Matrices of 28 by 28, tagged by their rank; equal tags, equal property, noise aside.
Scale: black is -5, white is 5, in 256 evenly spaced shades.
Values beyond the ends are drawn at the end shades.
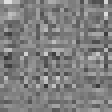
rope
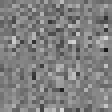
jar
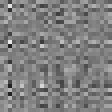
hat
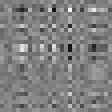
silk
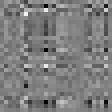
hat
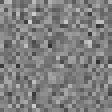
jar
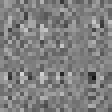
rope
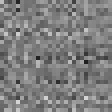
rope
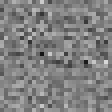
jar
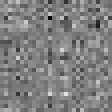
jar
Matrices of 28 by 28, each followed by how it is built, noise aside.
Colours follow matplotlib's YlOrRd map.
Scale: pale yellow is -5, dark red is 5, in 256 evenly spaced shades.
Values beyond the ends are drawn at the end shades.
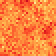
smooth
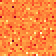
sparse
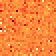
sparse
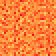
repeating rows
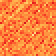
Hankel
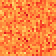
repeating rows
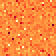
sparse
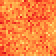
smooth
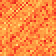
Hankel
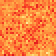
smooth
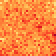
smooth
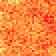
smooth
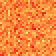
repeating rows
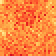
smooth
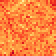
smooth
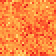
smooth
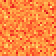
repeating rows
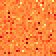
sparse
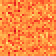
repeating rows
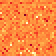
sparse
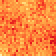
smooth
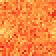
smooth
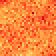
smooth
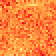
smooth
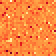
sparse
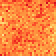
smooth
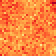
smooth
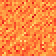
Hankel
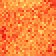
smooth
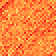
Hankel
